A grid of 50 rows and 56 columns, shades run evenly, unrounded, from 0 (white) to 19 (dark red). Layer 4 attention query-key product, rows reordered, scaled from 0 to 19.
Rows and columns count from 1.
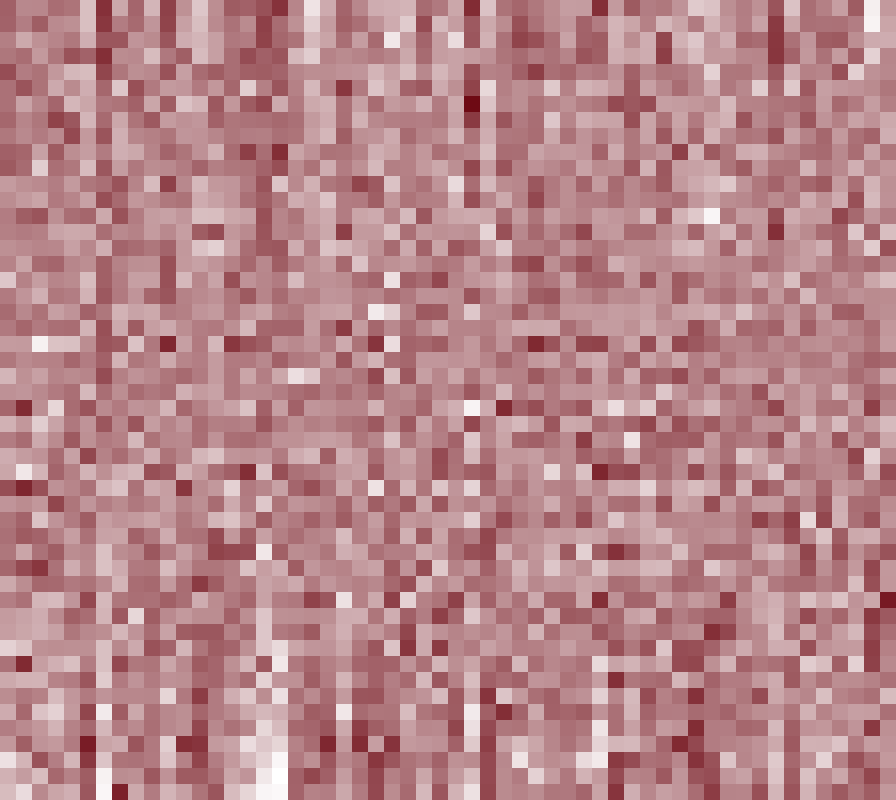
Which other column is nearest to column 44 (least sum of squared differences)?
13
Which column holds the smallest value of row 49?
18
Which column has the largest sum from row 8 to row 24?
7
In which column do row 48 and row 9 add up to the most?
44
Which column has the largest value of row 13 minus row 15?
54
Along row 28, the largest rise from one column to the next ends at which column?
41
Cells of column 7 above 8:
32
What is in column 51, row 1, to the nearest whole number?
11
